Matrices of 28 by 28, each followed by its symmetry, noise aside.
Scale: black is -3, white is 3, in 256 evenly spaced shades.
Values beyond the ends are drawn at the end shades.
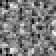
mirrored top to bottom.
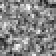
no symmetry.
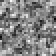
same after a half turn.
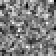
no symmetry.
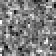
no symmetry.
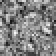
symmetric.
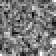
symmetric.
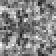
mirrored top to bottom.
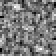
same after a half turn.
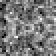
mirrored top to bottom.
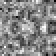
mirrored top to bottom.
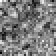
symmetric.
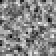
symmetric.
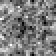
mirrored top to bottom.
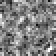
symmetric.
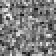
no symmetry.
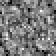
same after a half turn.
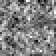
no symmetry.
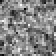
symmetric.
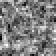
no symmetry.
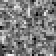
no symmetry.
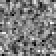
same after a half turn.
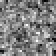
no symmetry.
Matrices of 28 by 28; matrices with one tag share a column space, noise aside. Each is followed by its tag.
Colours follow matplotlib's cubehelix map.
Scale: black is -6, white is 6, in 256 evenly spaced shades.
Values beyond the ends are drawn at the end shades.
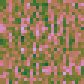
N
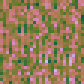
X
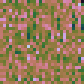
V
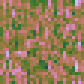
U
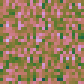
V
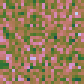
V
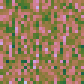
X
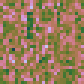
X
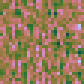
U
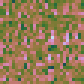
V
